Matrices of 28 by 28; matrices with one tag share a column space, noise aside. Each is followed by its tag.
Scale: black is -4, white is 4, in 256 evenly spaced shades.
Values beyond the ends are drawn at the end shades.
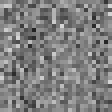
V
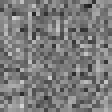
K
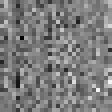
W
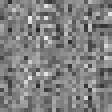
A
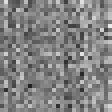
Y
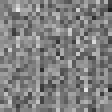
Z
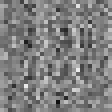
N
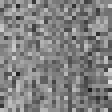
A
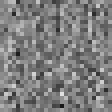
K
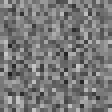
K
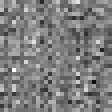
Z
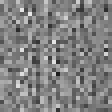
W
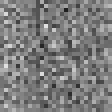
N
